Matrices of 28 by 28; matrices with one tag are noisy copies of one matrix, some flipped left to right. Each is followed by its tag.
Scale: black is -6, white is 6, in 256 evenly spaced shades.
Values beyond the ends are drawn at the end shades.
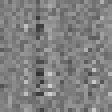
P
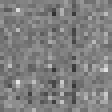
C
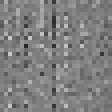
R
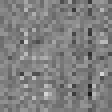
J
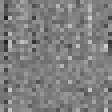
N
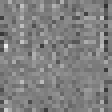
N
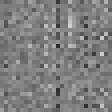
R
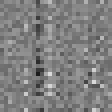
P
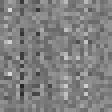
J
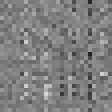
J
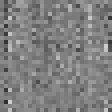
N
